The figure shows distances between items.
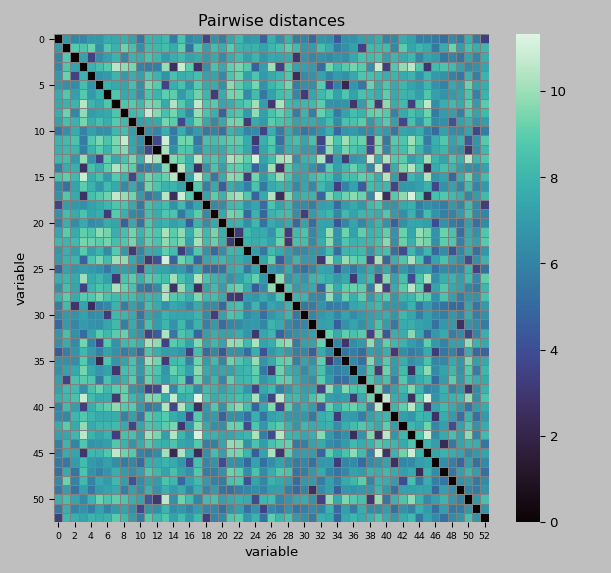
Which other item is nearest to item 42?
15
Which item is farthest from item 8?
11
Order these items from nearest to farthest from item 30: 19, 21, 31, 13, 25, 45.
19, 25, 31, 45, 13, 21
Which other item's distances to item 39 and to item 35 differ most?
5
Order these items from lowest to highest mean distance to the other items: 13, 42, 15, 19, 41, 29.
29, 41, 19, 42, 15, 13
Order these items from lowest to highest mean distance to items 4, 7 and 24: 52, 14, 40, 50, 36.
36, 50, 40, 14, 52
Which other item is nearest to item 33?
35
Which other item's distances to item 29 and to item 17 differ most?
4
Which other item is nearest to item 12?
50
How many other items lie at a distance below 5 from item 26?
4
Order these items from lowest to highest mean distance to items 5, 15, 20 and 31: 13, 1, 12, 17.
13, 1, 12, 17
